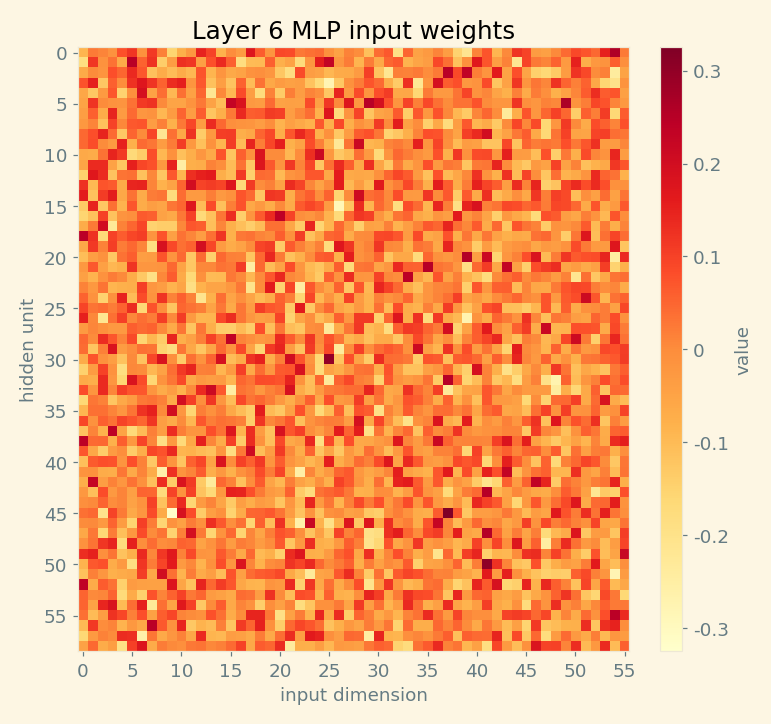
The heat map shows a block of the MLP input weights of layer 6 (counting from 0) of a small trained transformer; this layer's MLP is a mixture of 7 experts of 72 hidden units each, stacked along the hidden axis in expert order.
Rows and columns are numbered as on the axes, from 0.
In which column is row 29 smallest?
26
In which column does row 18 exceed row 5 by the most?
0
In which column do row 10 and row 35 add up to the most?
18
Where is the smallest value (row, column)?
45, 9
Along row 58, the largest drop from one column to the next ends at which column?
21
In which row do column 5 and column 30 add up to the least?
10
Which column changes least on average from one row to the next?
55
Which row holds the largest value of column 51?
24
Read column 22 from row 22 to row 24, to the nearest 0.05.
0 -0.25 -0.15
